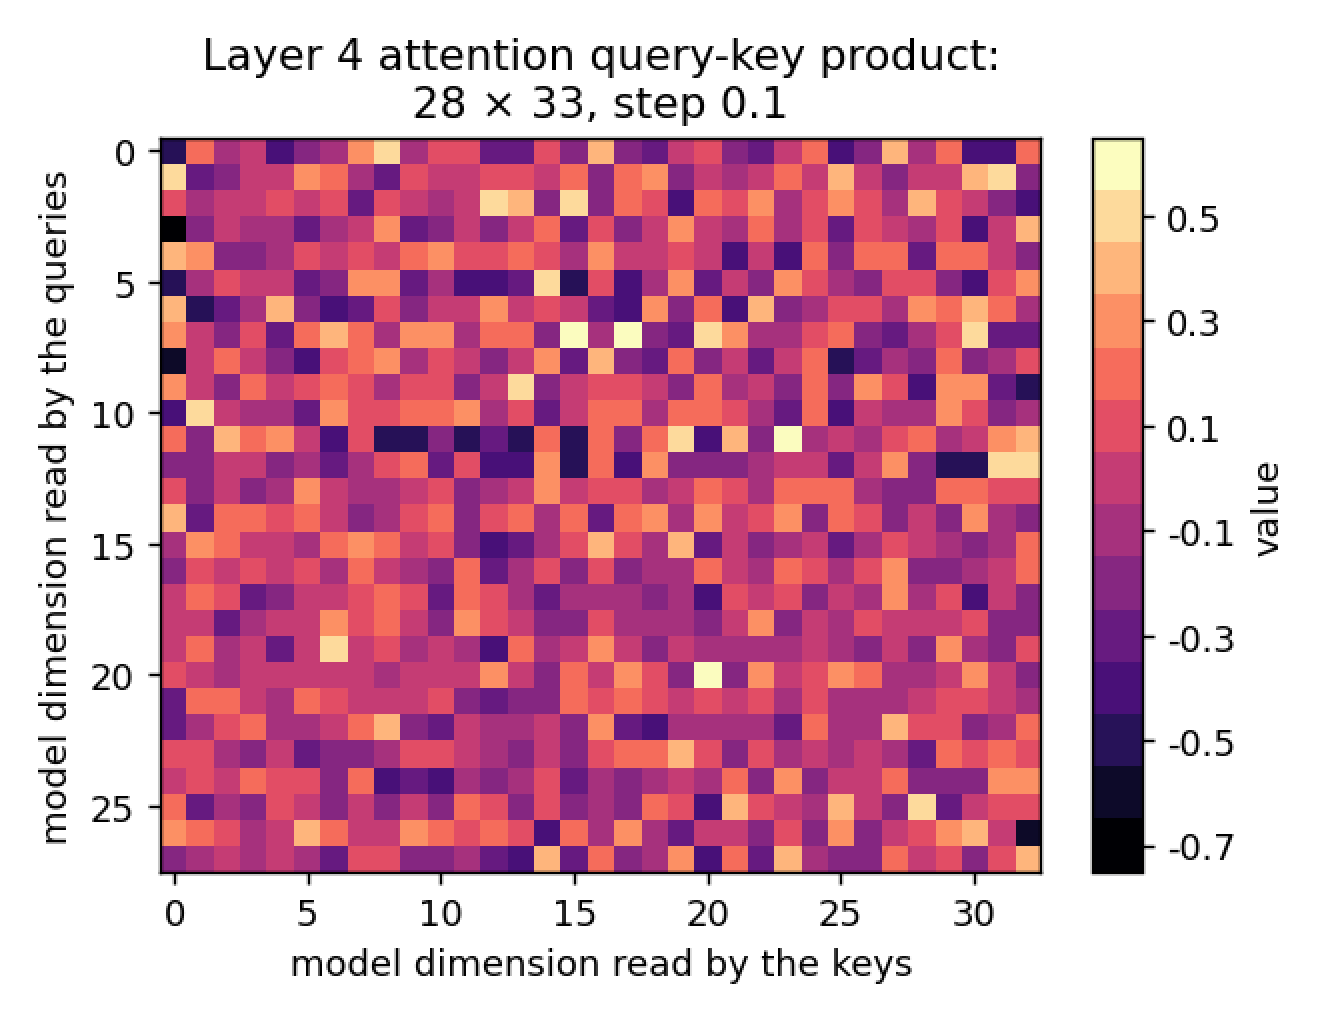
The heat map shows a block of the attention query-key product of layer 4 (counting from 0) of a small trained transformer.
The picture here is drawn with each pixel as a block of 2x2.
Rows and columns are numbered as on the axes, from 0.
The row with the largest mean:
7
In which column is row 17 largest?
27
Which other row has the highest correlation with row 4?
9
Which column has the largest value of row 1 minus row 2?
31
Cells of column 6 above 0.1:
8
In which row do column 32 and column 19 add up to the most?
11
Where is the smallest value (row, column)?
3, 0
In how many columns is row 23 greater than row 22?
15
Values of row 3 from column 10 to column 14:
-0.2 0 -0.2 0 0.2
